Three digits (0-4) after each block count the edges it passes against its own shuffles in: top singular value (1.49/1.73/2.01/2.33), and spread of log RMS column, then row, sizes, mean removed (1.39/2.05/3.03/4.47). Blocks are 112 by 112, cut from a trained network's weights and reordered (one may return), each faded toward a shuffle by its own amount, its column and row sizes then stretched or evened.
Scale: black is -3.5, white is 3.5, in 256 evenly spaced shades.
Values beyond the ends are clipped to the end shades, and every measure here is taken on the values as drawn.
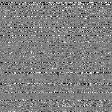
0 1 4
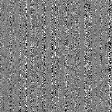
1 4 0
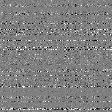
1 1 4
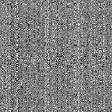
3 2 2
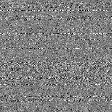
2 0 3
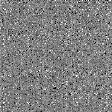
0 1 2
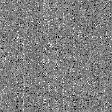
0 2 1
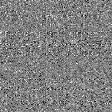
1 0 2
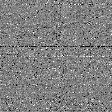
1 1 2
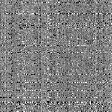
3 1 3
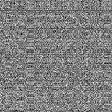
4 1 0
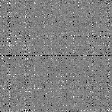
2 2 2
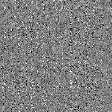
1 2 1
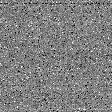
0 0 0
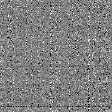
1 3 0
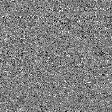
0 1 2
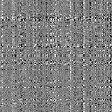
4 3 3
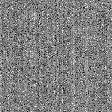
2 0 0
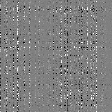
2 4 2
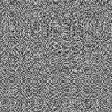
4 1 1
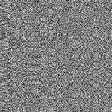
4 1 0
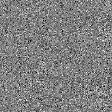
1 2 1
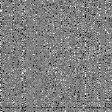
0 3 0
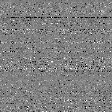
1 1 3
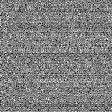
3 0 0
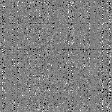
0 3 1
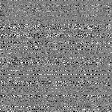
0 1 4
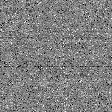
0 0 0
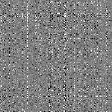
2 3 2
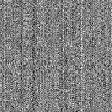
4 1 0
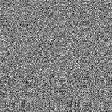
4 0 1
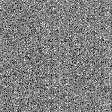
1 0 0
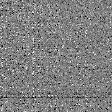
0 2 0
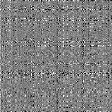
3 2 3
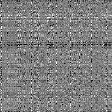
3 3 1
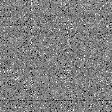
0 2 0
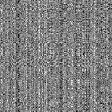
4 2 1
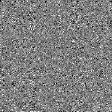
1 2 2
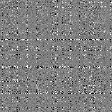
2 3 3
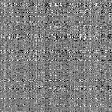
3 1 3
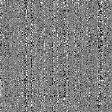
2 3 2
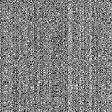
3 0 2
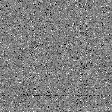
0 1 0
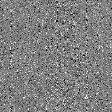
0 2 0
